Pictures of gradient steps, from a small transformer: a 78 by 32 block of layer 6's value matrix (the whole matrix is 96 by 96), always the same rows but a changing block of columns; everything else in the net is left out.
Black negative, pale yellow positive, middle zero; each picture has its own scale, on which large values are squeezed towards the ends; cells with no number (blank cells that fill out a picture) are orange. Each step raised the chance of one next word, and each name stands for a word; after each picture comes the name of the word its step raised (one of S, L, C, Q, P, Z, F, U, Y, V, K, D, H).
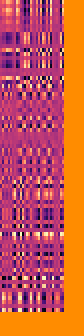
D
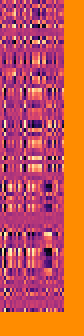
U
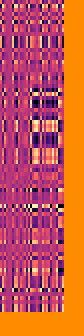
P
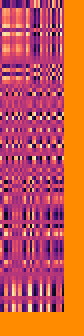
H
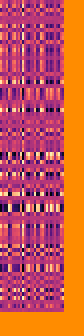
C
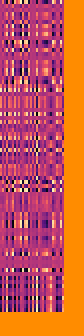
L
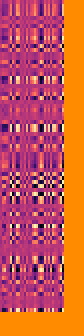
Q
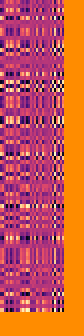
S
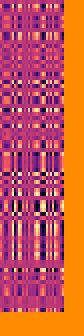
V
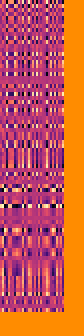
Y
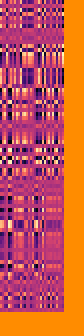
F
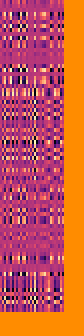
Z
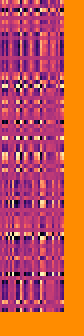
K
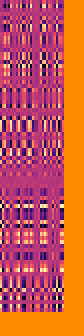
P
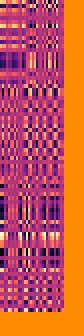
U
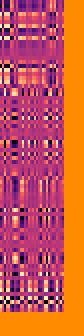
Z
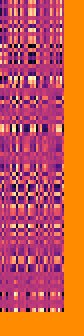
Q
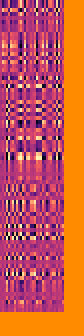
K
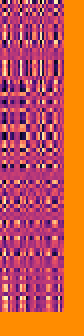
L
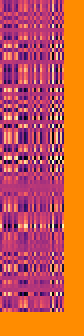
F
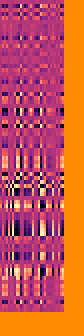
Y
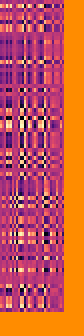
P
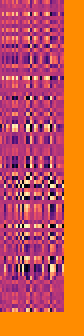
Q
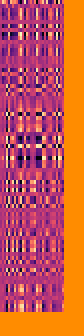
H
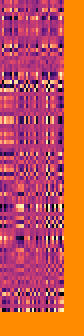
S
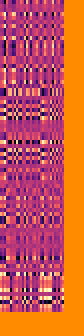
Z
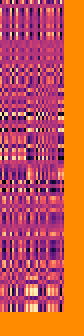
H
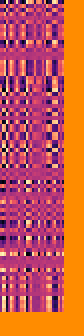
L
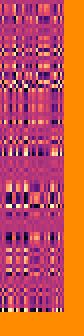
S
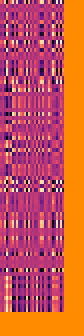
L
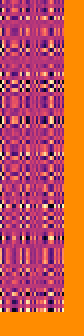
S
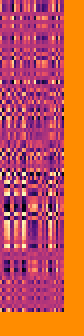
V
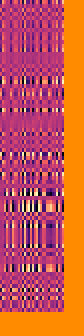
C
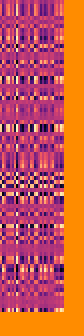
Q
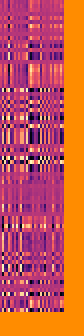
F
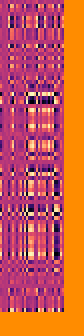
V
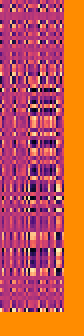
U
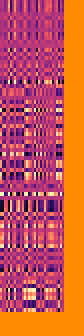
C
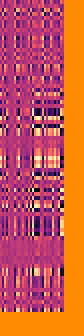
Y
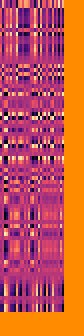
H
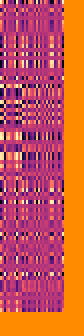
K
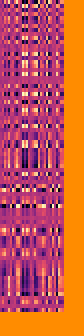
Y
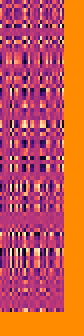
U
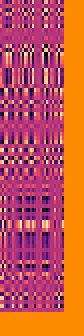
F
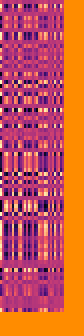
V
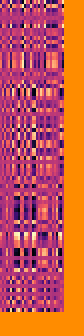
U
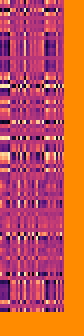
K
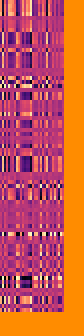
D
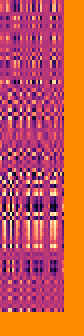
V
